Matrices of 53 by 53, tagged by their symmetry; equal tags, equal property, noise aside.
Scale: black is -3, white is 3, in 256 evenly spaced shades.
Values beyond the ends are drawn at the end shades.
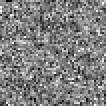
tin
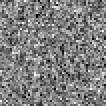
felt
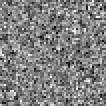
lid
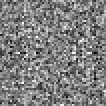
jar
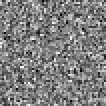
tin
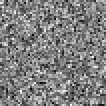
felt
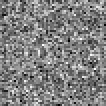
jar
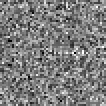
jar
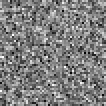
tin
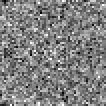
jar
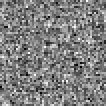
tin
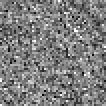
lid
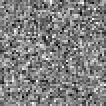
tin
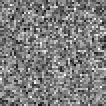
felt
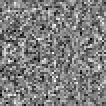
jar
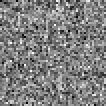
felt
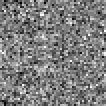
jar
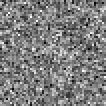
felt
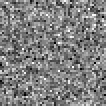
tin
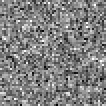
felt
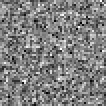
lid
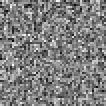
tin
